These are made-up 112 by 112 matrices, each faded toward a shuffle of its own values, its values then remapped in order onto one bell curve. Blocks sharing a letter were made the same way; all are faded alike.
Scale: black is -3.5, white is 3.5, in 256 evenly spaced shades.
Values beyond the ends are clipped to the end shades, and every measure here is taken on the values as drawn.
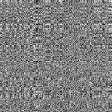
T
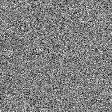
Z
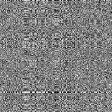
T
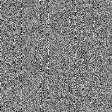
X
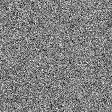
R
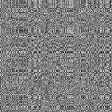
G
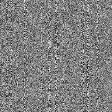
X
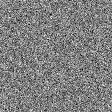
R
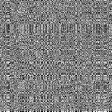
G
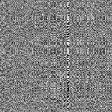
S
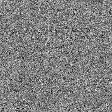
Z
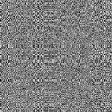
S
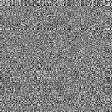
T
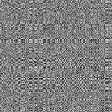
G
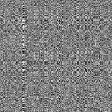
S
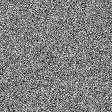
R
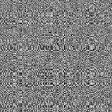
T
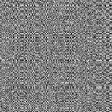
G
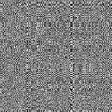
S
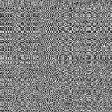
G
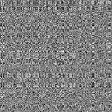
T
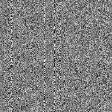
X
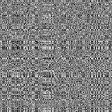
G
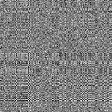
G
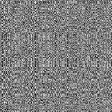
S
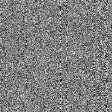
X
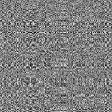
T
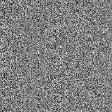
X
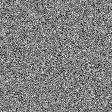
R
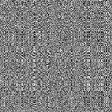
S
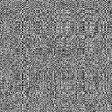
S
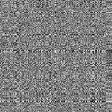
T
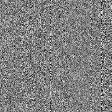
X
